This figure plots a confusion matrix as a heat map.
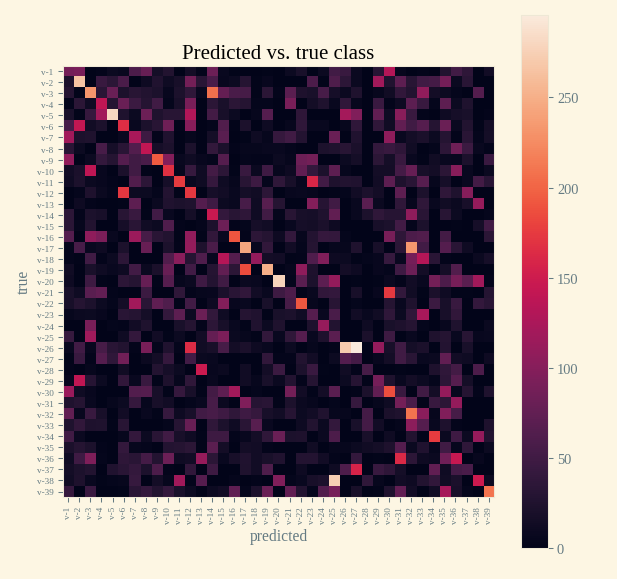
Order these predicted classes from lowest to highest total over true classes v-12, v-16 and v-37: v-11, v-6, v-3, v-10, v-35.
v-11, v-10, v-35, v-3, v-6
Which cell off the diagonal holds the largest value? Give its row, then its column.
v-26, v-27
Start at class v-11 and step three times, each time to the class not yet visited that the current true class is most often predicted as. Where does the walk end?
v-32
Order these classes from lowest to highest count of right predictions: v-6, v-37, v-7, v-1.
v-37, v-1, v-7, v-6
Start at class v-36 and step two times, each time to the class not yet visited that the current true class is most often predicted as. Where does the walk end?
v-17
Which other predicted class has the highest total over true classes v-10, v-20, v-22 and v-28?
v-36
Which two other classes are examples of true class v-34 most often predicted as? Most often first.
v-38, v-20
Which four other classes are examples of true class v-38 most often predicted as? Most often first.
v-25, v-11, v-20, v-13
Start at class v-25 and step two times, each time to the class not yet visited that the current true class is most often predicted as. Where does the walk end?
v-14
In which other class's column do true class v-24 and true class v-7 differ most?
v-1
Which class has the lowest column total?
v-28
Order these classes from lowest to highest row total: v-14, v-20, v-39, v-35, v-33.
v-35, v-33, v-14, v-39, v-20
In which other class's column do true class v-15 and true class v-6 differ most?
v-2
